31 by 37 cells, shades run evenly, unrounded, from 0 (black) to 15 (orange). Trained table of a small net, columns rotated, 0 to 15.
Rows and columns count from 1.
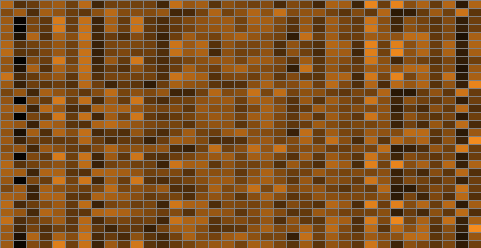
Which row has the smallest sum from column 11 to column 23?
18
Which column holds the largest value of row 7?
31
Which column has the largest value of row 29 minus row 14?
37
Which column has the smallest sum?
2
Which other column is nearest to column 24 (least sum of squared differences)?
20
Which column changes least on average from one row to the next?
6
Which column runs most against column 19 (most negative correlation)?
21
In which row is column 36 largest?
19
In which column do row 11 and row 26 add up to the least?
36
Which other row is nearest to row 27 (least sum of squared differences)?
16
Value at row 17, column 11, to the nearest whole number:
9
